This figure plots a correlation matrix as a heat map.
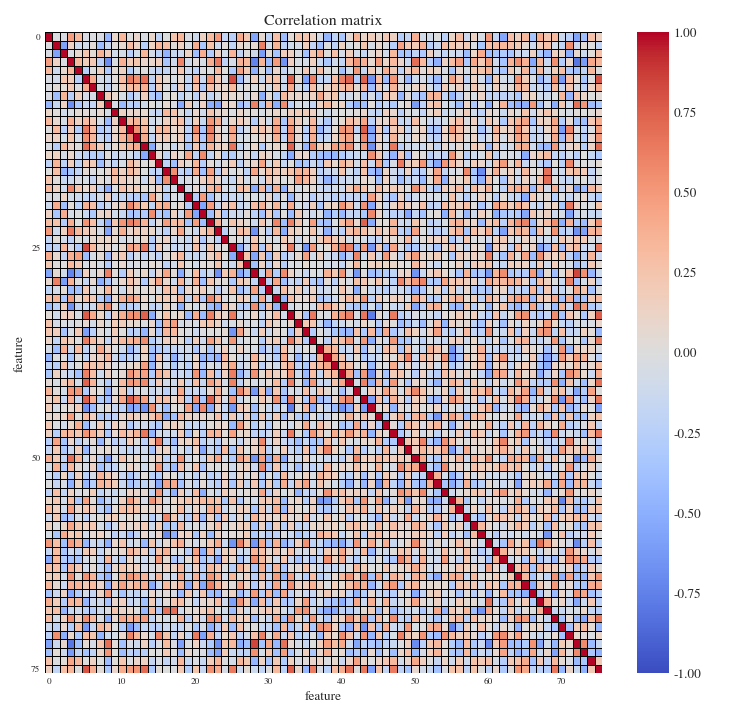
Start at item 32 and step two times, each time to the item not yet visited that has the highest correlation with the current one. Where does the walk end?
28
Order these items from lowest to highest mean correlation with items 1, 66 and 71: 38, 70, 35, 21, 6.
21, 70, 35, 6, 38
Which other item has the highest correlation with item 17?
68
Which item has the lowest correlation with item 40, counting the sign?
44
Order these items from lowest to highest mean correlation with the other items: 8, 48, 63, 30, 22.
8, 30, 48, 63, 22
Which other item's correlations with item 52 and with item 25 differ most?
5
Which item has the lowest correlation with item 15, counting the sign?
53
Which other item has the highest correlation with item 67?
60
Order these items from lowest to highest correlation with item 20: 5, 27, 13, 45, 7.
7, 27, 45, 13, 5
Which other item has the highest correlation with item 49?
38
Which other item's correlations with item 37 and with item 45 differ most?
55
